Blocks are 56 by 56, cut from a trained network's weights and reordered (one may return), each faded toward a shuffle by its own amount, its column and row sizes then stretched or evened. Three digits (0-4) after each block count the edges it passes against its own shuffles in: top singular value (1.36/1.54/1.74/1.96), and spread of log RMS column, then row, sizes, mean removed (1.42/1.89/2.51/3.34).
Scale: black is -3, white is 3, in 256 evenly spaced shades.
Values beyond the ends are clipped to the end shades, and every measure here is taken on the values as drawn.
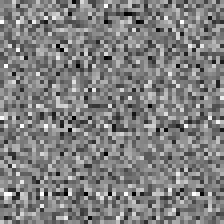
0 0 2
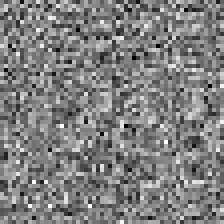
3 0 0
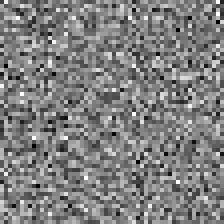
3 1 0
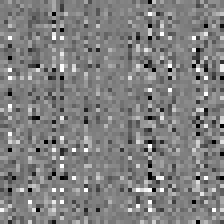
1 4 2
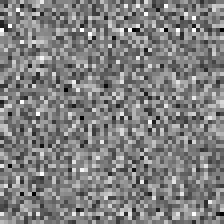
2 1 1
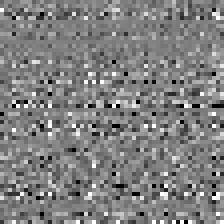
0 2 4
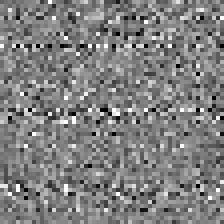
1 0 3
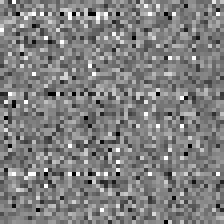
1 1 1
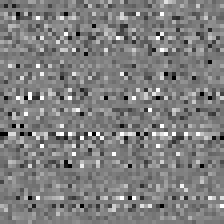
1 0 4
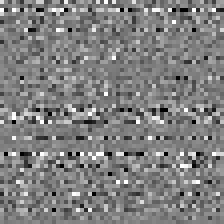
1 0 4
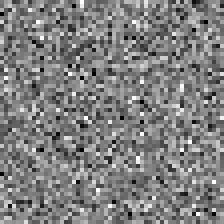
0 1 0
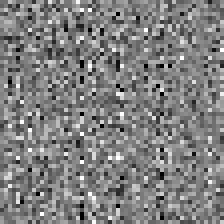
0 3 0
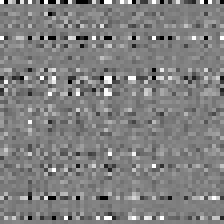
4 2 4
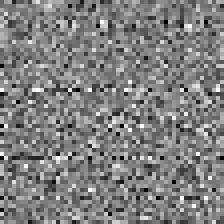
2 0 2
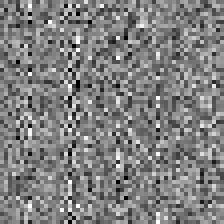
4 3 0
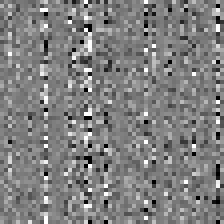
1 4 0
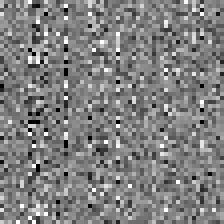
0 3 0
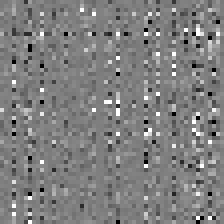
2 4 1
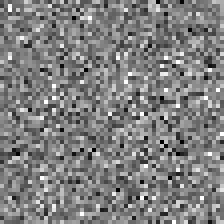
0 1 0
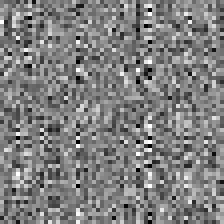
4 3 0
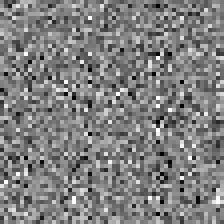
1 2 0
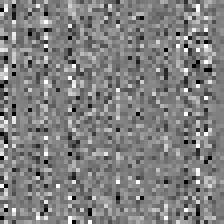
0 4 0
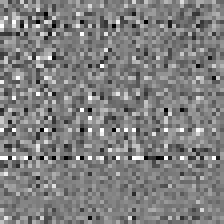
3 2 3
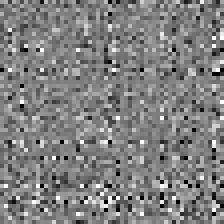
0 3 3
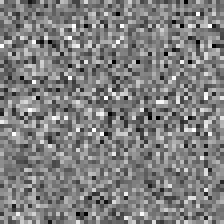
1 0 2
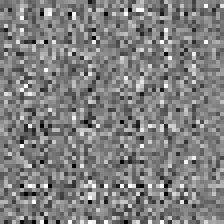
2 3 2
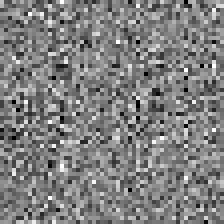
3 2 1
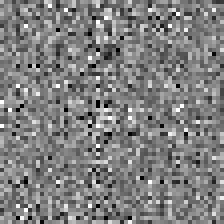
1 2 1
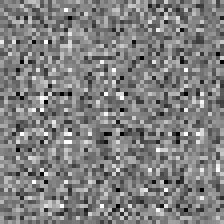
1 2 2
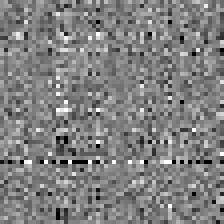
3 2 2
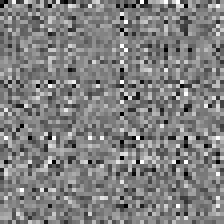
3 2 3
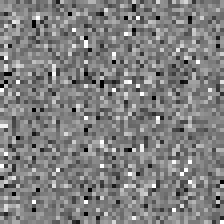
0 2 0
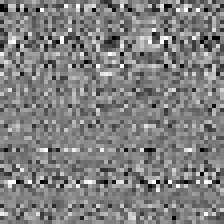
4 0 4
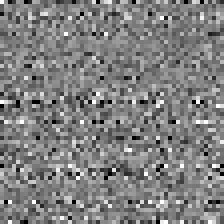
0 0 3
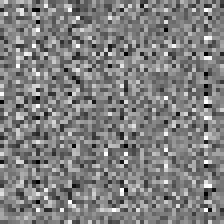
4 3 2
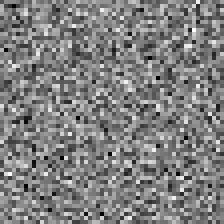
3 0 0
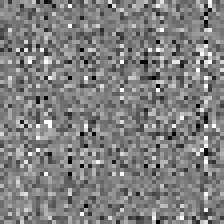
0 3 2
